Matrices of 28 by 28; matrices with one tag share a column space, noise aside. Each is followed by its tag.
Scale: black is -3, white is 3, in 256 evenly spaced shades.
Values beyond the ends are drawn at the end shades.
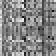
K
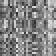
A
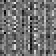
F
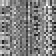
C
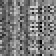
C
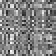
F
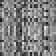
K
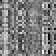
F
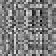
F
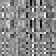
A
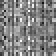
K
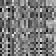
A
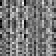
A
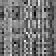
A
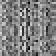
K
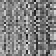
F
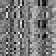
A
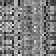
C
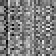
C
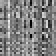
A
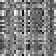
F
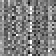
C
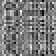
F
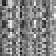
A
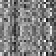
K
